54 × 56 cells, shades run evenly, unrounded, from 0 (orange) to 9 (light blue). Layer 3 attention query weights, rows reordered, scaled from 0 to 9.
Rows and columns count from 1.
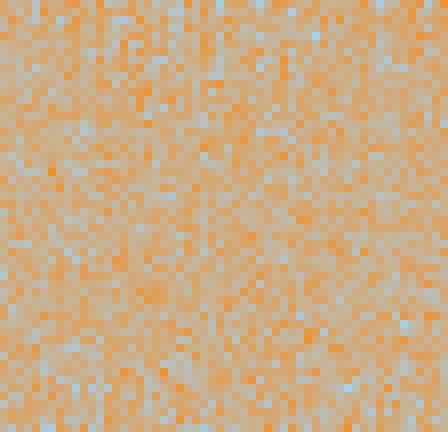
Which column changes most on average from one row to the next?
33
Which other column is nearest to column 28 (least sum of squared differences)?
48
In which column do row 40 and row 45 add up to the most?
38
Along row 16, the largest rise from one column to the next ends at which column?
56
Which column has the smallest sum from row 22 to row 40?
8
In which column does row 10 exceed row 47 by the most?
16
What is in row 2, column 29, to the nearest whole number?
5
